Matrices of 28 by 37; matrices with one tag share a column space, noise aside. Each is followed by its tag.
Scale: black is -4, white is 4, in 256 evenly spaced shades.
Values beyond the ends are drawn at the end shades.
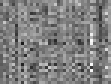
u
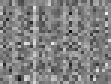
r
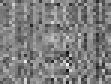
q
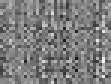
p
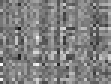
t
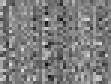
r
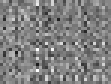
r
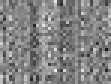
r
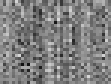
u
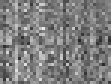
t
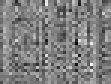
u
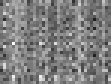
r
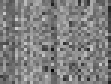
r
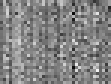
u
